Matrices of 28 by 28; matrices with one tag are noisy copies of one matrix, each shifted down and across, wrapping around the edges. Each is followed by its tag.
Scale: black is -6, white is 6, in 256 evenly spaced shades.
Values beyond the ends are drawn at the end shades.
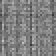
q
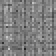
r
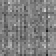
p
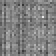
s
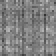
p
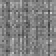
p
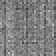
r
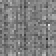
p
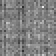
s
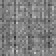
p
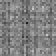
s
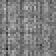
p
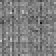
r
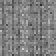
r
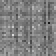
s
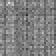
r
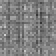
s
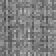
s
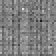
r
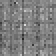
p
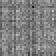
s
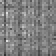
p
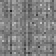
s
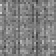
s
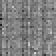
q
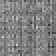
s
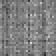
p
